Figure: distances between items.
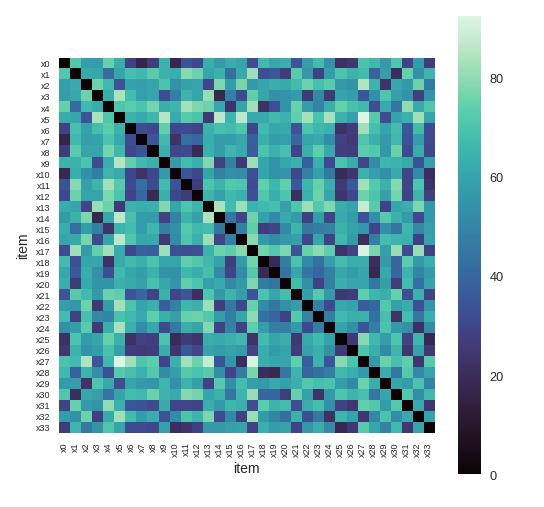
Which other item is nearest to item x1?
x30
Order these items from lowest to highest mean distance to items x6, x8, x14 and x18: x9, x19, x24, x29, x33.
x33, x19, x24, x9, x29
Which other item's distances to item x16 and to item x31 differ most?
x27
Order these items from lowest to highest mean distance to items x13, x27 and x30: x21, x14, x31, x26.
x14, x26, x31, x21
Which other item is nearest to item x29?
x2
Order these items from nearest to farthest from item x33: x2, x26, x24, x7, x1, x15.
x26, x7, x2, x24, x15, x1
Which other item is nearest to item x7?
x0
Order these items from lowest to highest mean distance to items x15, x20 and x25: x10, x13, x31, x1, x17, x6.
x10, x1, x6, x31, x17, x13
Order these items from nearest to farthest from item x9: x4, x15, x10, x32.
x32, x15, x10, x4
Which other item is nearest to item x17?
x25
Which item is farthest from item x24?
x5
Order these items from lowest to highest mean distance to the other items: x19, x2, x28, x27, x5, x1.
x19, x28, x1, x2, x27, x5
